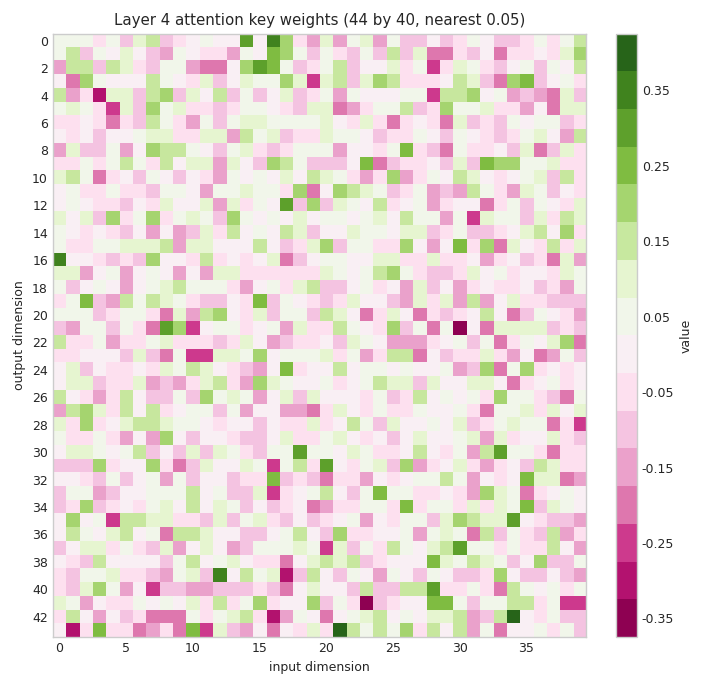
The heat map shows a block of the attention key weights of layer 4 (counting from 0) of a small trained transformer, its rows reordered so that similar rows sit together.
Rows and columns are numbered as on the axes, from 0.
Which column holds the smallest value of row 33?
16
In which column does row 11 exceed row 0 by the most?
21
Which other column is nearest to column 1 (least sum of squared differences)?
6
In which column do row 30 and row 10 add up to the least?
37
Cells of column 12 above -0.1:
31
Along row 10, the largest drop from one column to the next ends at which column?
26
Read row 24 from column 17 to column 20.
0.25 -0.05 0 0
